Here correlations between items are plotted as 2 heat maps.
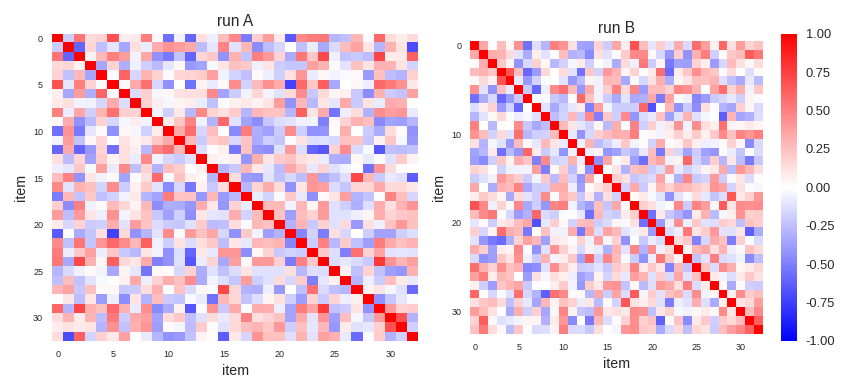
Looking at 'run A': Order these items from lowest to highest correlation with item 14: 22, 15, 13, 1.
15, 1, 13, 22
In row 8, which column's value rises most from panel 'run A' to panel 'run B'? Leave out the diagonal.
17
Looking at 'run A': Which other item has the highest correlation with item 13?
8
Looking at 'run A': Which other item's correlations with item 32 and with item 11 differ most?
1
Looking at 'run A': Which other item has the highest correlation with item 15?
27
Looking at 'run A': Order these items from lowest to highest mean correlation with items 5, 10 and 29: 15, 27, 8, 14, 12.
12, 15, 27, 14, 8
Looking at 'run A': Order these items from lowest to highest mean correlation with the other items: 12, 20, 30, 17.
12, 17, 20, 30
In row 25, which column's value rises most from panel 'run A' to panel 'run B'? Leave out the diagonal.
0
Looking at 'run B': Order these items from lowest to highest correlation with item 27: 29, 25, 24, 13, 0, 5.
29, 25, 0, 13, 5, 24
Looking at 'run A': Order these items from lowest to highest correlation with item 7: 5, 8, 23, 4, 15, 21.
21, 23, 4, 15, 8, 5
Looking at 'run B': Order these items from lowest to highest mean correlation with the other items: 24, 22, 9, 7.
7, 22, 24, 9
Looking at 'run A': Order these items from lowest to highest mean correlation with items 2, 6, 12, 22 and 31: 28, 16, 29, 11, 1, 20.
28, 1, 16, 11, 20, 29
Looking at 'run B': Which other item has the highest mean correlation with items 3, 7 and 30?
19
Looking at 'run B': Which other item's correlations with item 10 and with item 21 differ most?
31
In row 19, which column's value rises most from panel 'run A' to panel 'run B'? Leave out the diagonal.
1
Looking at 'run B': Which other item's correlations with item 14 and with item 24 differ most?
13
